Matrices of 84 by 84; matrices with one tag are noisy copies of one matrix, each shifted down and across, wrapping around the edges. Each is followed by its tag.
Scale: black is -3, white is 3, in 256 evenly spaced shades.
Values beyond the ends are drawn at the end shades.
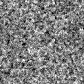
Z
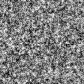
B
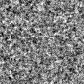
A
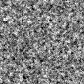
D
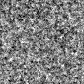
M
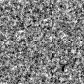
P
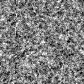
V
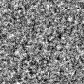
P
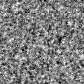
P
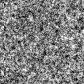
Z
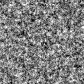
B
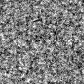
M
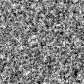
P
